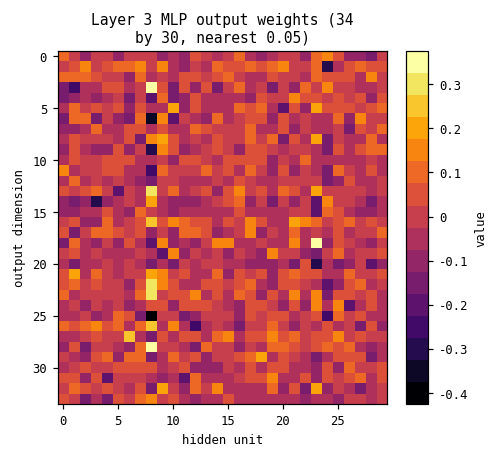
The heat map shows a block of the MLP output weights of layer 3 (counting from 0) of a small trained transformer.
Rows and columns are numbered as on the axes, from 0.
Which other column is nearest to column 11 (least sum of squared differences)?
4
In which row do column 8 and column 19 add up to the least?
6
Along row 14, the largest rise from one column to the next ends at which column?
24
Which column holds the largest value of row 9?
9
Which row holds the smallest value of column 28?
20
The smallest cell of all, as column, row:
8, 25
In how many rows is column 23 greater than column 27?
15
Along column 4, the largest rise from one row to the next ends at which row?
32
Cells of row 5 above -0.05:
19
